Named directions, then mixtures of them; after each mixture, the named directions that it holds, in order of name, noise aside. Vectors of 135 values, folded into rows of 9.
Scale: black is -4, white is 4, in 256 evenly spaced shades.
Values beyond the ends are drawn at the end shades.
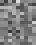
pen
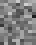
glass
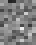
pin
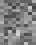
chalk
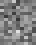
chalk, pen, pin.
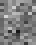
chalk, pen.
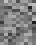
chalk, pen.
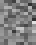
chalk, pen, pin.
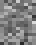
chalk, glass, pen.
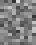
glass, pen, pin.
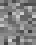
glass, pen.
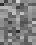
pen.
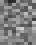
chalk, pen, pin.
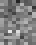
chalk, glass, pen.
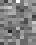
glass, pen.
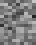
chalk, glass, pin.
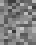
chalk, pin.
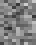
chalk, glass.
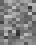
chalk.
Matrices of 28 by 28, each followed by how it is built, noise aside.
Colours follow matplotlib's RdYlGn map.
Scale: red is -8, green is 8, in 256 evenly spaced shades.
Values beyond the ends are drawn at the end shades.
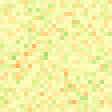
Hankel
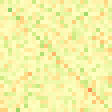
diagonal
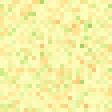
Hankel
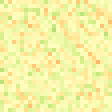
Toeplitz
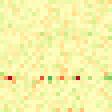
uneven rows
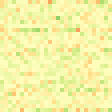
uneven rows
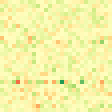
uneven rows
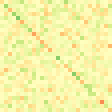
diagonal
